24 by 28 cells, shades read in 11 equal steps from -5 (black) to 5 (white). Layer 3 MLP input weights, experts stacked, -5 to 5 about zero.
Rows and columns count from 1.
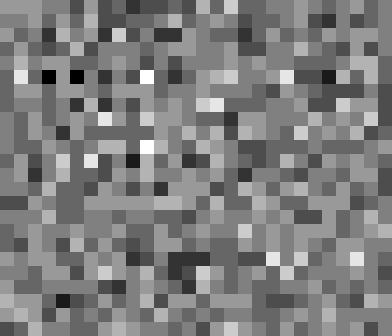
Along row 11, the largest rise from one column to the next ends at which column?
11
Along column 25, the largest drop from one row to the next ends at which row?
7
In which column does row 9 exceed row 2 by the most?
8
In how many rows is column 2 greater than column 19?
13
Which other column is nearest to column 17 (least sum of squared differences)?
2
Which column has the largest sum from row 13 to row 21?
4
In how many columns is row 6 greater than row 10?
11
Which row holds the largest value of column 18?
17
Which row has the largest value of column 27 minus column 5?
22
